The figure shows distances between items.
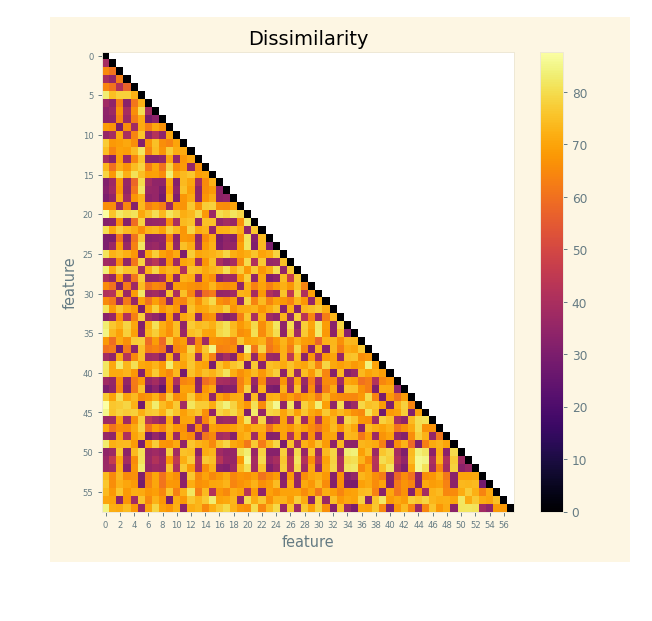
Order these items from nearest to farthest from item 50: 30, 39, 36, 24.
24, 30, 36, 39
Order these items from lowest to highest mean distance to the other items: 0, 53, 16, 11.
16, 0, 53, 11
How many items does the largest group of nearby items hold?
26
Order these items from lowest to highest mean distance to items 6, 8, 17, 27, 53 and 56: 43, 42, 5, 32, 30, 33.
42, 33, 30, 32, 5, 43
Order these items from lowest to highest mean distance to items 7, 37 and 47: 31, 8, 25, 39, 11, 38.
8, 31, 38, 11, 25, 39
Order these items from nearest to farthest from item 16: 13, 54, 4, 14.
13, 4, 14, 54
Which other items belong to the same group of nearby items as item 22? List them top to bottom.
15, 20, 39, 43, 45, 55
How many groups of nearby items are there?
5
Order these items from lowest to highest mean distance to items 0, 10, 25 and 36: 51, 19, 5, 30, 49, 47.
30, 51, 47, 49, 5, 19
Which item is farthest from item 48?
44
